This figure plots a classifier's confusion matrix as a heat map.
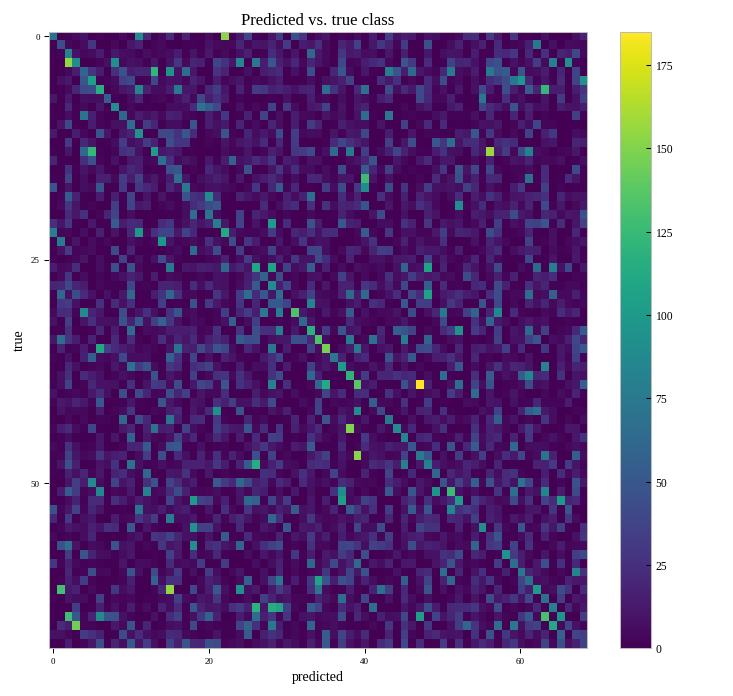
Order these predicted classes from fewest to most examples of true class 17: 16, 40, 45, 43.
16, 45, 43, 40
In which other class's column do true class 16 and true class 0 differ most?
22
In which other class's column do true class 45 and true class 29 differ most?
48
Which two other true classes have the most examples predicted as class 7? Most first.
65, 35
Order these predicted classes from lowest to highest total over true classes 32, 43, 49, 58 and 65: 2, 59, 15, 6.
59, 6, 15, 2
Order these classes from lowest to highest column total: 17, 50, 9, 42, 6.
42, 17, 9, 50, 6
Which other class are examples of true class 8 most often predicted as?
19
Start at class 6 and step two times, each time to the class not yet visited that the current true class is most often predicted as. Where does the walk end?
37
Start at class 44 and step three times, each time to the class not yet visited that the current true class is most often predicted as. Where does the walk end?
34
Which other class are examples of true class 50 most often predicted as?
5
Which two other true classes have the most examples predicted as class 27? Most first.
31, 29
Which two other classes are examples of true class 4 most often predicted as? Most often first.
13, 15
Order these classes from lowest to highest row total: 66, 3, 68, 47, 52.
68, 47, 66, 52, 3
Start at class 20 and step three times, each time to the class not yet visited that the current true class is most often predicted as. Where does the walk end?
52
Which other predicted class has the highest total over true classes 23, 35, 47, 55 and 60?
39
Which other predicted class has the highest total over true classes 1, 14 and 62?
15
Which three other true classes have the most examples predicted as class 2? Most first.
3, 65, 57
